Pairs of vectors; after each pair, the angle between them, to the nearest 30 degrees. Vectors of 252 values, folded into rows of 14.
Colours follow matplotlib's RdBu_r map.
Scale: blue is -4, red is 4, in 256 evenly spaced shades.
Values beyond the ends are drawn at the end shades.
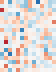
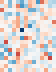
30 degrees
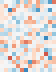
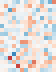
30 degrees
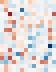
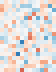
90 degrees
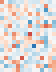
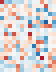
30 degrees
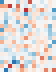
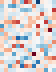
120 degrees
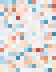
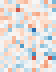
90 degrees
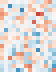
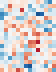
150 degrees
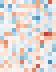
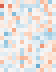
150 degrees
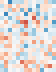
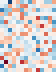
60 degrees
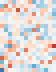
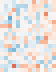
120 degrees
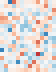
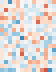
60 degrees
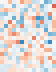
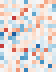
120 degrees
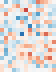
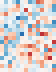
30 degrees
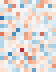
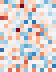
120 degrees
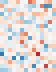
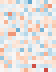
120 degrees
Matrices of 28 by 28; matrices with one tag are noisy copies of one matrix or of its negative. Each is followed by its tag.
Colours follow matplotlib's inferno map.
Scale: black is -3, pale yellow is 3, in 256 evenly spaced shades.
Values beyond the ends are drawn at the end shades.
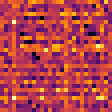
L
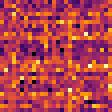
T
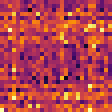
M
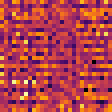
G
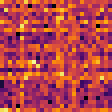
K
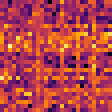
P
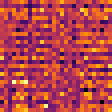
G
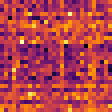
M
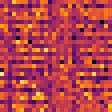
G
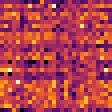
K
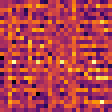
G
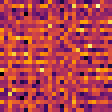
G
